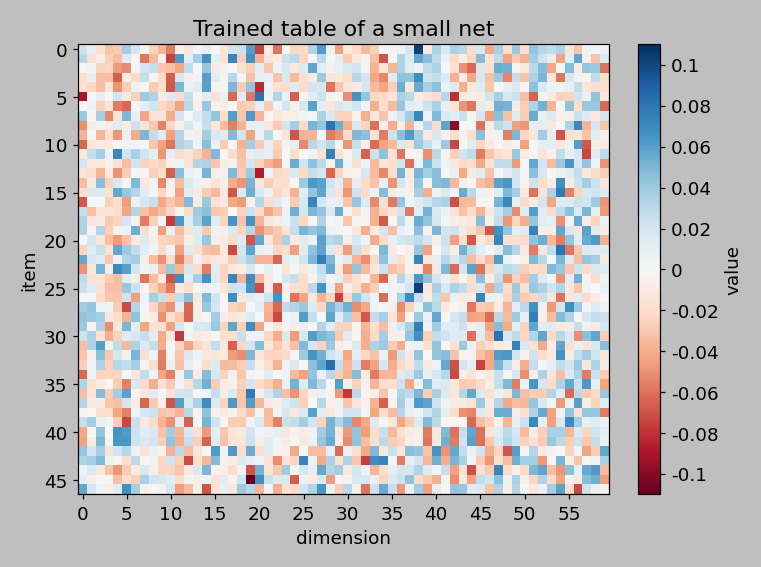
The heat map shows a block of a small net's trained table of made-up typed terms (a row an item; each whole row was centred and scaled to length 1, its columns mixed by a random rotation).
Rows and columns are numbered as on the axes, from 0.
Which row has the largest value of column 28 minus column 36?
11
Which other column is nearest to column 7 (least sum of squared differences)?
8
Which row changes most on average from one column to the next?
42
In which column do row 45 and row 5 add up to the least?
19
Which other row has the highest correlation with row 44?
20
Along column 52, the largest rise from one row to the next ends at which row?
44
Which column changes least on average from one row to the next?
16
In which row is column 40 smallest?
45
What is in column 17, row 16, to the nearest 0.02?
-0.04
